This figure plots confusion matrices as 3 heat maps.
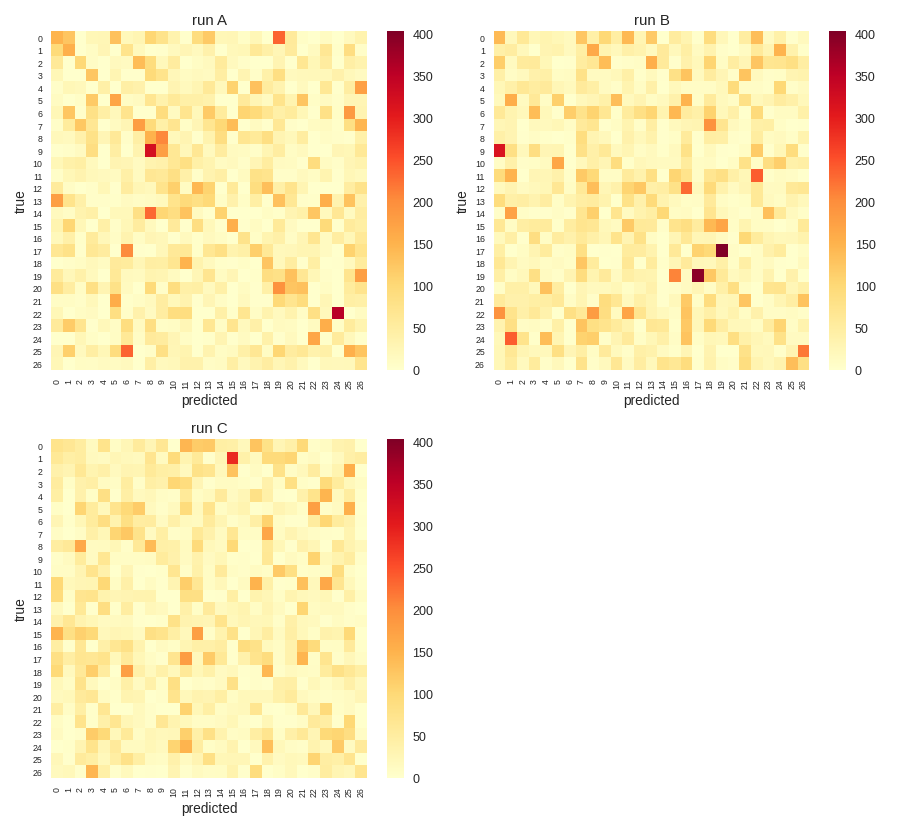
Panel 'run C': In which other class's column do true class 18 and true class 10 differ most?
6
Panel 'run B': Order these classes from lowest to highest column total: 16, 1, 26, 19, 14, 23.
14, 23, 26, 19, 1, 16
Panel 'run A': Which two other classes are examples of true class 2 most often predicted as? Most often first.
7, 8
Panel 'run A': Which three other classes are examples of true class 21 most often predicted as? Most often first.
5, 19, 20
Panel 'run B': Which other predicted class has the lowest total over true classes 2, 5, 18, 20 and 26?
6
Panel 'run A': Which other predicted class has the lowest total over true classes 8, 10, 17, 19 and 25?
24
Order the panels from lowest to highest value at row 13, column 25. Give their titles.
run C, run B, run A
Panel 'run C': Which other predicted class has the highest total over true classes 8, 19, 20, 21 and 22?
2
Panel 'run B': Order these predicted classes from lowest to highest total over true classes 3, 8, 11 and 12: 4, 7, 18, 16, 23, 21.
23, 4, 21, 18, 7, 16
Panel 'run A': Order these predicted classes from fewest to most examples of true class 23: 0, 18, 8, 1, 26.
18, 26, 0, 8, 1
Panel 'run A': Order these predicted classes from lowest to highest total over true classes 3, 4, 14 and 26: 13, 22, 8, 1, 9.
1, 13, 22, 9, 8
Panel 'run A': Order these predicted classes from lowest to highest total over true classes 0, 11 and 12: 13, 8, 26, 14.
14, 26, 8, 13
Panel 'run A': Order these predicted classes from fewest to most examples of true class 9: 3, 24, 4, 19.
4, 24, 19, 3
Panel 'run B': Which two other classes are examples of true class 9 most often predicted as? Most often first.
0, 22
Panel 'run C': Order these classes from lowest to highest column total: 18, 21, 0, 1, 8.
1, 8, 21, 0, 18
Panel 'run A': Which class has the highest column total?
8
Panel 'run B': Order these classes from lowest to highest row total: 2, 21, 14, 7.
7, 14, 21, 2
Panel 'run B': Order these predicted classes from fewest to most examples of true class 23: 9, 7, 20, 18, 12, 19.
12, 20, 19, 9, 18, 7
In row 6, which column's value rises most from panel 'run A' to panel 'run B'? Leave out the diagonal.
15
